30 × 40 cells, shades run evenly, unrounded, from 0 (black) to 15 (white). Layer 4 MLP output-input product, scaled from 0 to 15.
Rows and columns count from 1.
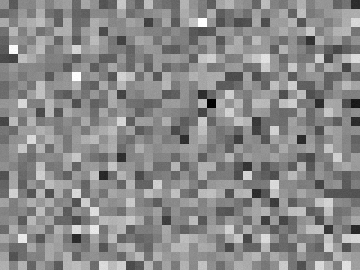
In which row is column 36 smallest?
12
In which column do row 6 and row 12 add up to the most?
2
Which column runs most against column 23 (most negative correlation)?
26
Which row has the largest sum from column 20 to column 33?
7
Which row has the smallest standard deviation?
17
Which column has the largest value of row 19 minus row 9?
13
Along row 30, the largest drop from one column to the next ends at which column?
15
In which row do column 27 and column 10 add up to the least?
3
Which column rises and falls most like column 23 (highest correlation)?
19
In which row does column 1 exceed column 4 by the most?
30
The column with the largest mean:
5
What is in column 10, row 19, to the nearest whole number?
9
